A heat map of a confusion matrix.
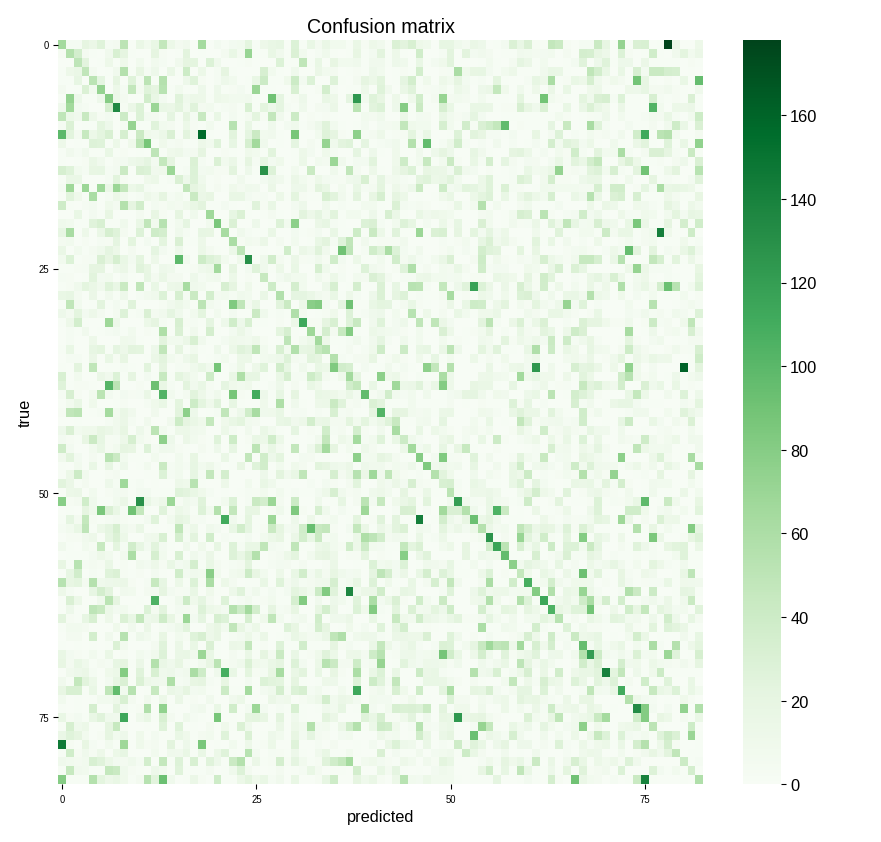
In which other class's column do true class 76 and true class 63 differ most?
68
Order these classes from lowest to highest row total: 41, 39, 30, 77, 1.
30, 1, 77, 41, 39
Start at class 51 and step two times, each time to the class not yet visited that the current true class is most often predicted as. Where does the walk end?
18
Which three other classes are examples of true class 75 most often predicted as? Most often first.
51, 8, 20
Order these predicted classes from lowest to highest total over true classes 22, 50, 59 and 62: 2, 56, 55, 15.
56, 2, 15, 55
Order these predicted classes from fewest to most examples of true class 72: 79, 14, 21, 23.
23, 14, 79, 21
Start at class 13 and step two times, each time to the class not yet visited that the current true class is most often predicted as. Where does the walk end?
82
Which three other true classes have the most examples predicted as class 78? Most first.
0, 27, 68
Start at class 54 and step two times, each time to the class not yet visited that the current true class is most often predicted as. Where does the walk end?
37
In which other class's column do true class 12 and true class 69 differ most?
41
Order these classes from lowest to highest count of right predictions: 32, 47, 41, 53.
32, 47, 53, 41
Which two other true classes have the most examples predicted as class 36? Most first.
23, 66
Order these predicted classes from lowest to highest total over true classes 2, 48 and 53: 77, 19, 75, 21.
75, 77, 19, 21
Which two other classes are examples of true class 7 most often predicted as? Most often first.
76, 44
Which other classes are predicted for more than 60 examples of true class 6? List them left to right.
1, 27, 38, 49, 62
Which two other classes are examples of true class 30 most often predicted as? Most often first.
45, 25
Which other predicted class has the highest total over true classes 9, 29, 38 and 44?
22
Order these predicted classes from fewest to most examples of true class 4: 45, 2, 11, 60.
60, 2, 45, 11
